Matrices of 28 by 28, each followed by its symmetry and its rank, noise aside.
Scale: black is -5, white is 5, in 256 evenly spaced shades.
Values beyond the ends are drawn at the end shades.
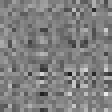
no symmetry, rank three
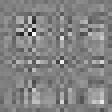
symmetric, rank two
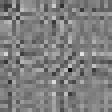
symmetric, rank three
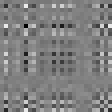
symmetric, rank one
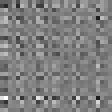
no symmetry, rank two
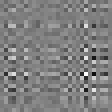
no symmetry, rank one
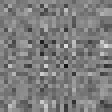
symmetric, rank two
